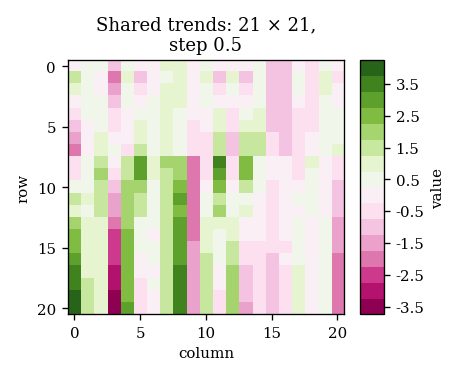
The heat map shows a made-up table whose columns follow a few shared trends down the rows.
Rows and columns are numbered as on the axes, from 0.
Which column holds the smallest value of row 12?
9
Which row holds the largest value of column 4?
20
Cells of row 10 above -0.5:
17
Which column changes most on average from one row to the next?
0
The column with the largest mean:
8
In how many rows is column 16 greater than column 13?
5
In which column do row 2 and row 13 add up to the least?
3
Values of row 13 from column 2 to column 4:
1 -2 2
